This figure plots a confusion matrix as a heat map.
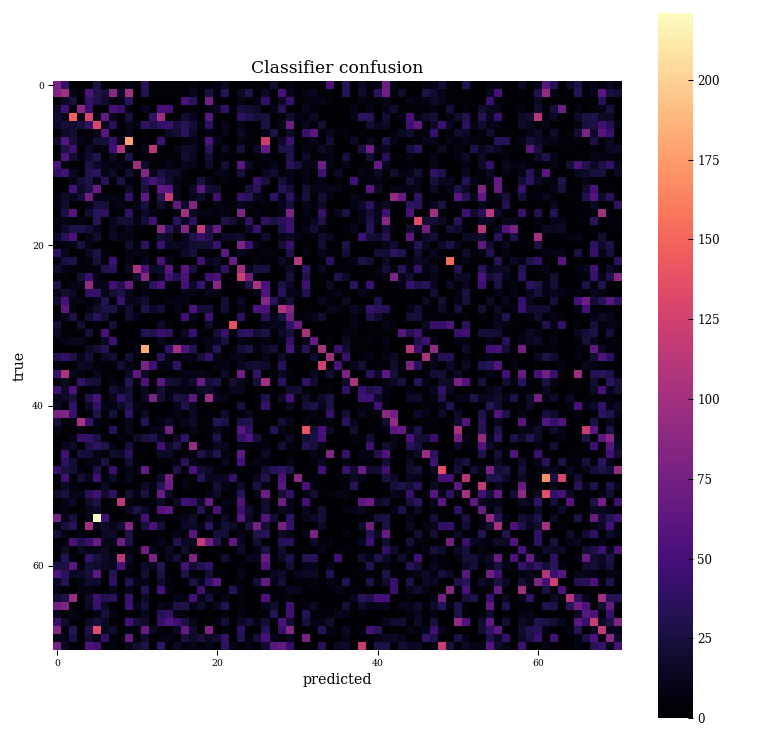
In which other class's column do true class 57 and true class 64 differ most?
18
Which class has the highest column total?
5
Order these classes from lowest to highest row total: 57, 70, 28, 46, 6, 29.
29, 6, 46, 28, 57, 70
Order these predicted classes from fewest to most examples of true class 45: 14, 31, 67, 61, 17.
61, 14, 31, 67, 17
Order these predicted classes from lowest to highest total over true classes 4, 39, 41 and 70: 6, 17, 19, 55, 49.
49, 6, 17, 55, 19
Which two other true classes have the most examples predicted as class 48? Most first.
70, 64
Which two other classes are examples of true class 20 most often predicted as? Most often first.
23, 53
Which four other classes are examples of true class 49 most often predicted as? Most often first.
61, 63, 51, 30
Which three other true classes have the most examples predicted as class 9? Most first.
7, 1, 55
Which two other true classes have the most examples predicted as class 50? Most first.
43, 67
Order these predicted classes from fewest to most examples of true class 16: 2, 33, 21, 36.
21, 36, 33, 2
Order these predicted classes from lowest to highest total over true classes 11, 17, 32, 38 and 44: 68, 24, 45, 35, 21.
35, 21, 24, 68, 45
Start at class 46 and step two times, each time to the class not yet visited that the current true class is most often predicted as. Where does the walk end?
68
